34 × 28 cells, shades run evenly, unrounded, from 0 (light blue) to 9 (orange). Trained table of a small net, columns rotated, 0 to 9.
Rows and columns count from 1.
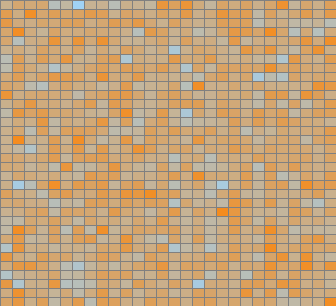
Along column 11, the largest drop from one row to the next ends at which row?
7
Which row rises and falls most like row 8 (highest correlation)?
28
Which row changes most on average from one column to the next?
21
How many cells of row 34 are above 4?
24
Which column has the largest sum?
23
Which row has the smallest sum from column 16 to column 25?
9
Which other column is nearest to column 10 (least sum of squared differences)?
6
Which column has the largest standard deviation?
2
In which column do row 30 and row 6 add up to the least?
15
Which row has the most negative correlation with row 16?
32
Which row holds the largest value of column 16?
1
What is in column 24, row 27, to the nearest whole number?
5
